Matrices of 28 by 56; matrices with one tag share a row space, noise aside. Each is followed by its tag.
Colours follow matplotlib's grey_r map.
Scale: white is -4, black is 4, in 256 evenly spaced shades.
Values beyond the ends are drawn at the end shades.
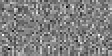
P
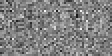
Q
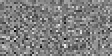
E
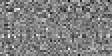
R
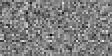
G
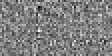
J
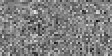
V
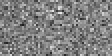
G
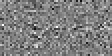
V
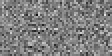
V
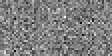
E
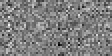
R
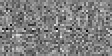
Q
